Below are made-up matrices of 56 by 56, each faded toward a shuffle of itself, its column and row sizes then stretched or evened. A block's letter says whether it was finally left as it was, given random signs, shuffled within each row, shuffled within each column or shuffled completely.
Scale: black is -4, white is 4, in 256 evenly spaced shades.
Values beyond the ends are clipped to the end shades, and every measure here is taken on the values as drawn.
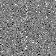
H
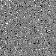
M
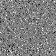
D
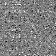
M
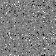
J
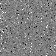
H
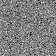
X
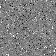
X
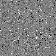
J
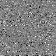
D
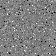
D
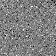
D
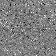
D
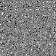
J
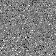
D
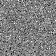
X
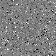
D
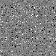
M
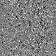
H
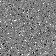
X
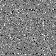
D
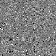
M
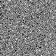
H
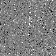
H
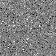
D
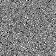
D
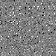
M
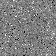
X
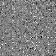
M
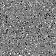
D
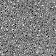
H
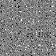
M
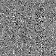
J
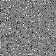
H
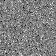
X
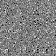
M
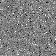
X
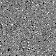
D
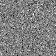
H
